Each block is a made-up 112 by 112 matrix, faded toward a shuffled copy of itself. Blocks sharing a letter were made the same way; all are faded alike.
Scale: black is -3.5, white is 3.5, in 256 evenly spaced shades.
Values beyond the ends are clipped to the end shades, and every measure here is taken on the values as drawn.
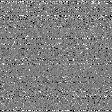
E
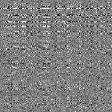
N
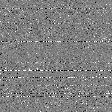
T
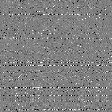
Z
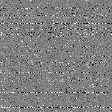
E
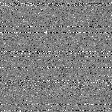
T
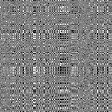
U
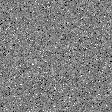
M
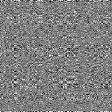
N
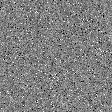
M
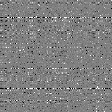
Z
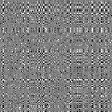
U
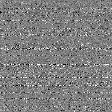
T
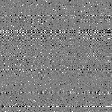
Z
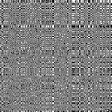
U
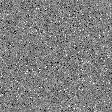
M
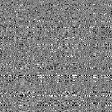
N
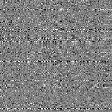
N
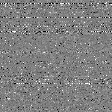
E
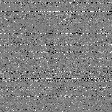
E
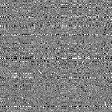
N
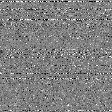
T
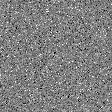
M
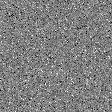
M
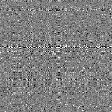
N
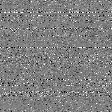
E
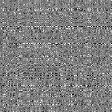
N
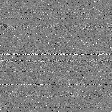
T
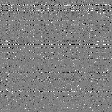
Z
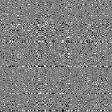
Z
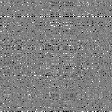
Z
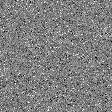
M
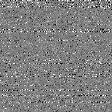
E
